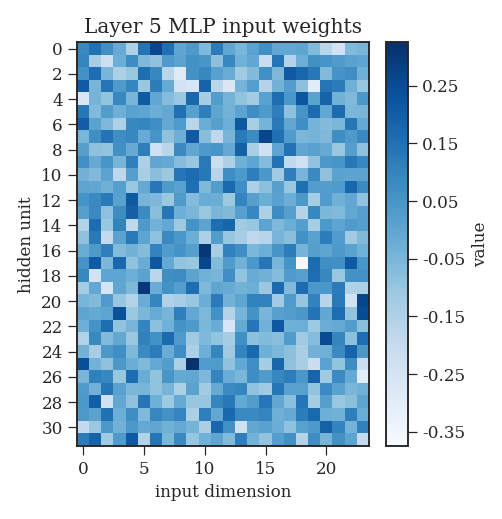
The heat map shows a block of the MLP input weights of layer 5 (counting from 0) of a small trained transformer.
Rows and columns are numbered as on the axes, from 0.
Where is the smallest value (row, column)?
17, 18
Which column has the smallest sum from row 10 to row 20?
2
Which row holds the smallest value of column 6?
8
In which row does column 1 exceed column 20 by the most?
0
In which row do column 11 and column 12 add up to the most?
14
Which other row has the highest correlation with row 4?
19
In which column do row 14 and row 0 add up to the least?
4
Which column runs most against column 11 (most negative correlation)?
10
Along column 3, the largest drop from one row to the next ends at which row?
22
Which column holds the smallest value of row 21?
12
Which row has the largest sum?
29
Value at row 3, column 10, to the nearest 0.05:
0.2
